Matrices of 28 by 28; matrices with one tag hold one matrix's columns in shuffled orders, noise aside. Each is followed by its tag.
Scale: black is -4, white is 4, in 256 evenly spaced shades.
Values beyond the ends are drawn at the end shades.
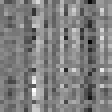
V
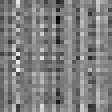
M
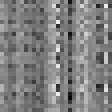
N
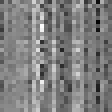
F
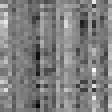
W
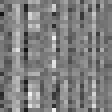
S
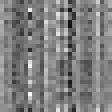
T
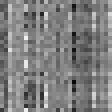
S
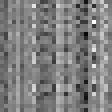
N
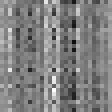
V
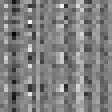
N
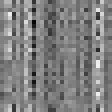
T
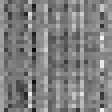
S
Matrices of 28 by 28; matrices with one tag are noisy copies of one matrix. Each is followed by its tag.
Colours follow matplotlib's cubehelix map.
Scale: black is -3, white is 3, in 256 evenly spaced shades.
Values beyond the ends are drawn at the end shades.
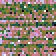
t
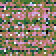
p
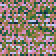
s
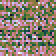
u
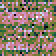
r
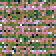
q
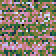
r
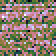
p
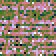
q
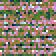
q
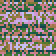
r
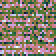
s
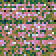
p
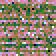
t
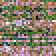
u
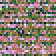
s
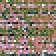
s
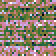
u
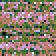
r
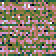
q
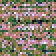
p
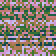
u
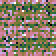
t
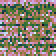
t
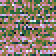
s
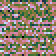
q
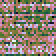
s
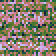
r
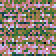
s
